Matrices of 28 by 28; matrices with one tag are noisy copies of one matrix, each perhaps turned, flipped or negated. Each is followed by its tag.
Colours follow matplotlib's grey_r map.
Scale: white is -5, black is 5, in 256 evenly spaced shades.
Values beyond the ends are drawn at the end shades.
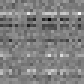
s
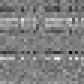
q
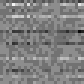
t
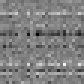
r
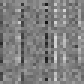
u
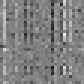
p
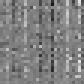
t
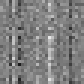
r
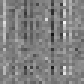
p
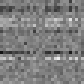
q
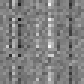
r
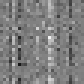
r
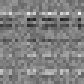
s
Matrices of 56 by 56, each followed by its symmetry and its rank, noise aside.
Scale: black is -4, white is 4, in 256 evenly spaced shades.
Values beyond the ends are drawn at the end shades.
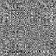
antisymmetric, rank six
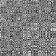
symmetric, rank six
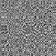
no symmetry, rank six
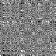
no symmetry, rank four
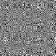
no symmetry, rank six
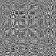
antisymmetric, rank four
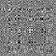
symmetric, rank five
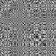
symmetric, rank four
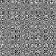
no symmetry, rank four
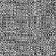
no symmetry, rank six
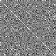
symmetric, rank five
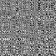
antisymmetric, rank six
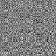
no symmetry, rank six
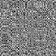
antisymmetric, rank six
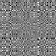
antisymmetric, rank four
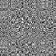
no symmetry, rank six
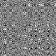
symmetric, rank four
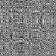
antisymmetric, rank six
